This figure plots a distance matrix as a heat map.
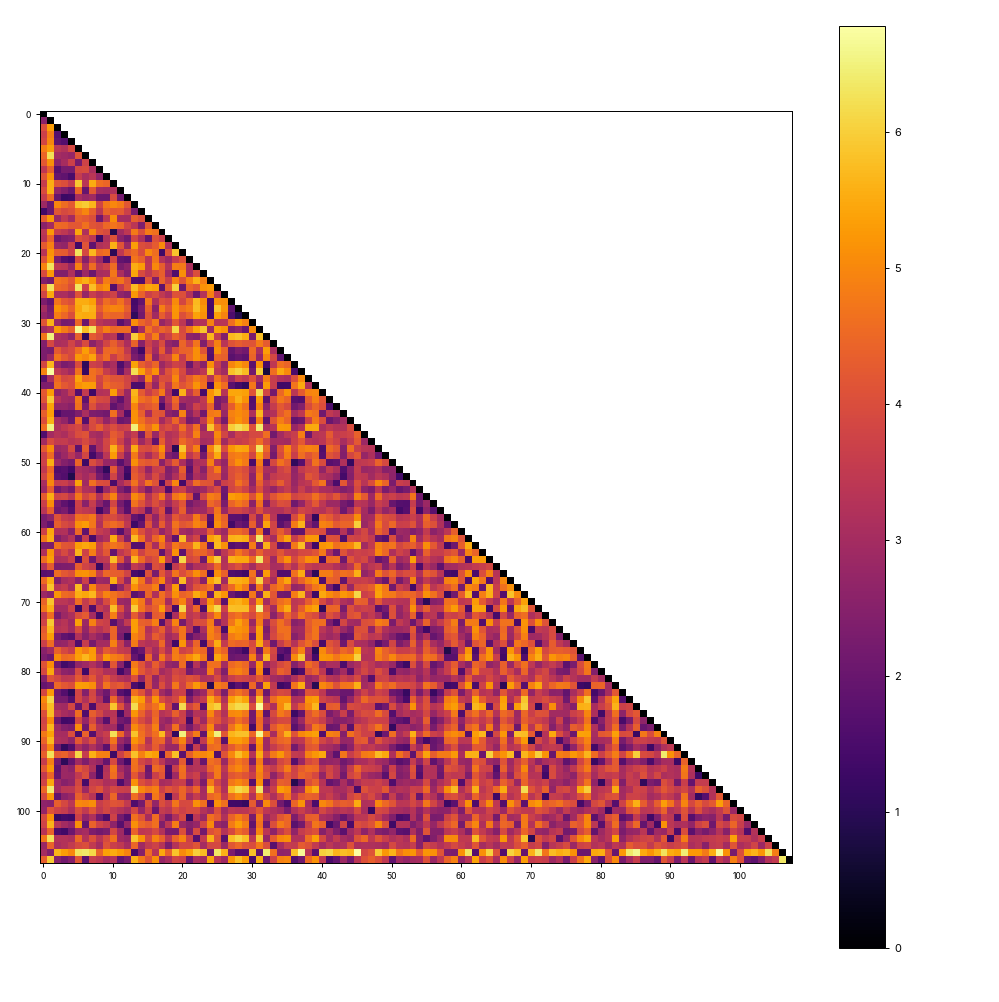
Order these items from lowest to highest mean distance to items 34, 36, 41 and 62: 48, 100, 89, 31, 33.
100, 33, 31, 48, 89
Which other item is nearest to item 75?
12
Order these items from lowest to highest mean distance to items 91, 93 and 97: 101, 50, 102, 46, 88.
101, 50, 88, 102, 46
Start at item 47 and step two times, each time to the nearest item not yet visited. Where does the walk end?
81
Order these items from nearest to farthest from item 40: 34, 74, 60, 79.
79, 74, 60, 34
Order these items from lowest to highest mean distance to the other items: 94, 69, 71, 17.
94, 17, 71, 69
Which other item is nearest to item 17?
10
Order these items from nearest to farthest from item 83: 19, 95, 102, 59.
102, 95, 19, 59
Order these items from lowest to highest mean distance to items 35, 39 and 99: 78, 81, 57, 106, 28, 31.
28, 78, 106, 31, 81, 57
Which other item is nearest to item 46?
0
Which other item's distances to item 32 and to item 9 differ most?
37
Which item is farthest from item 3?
106
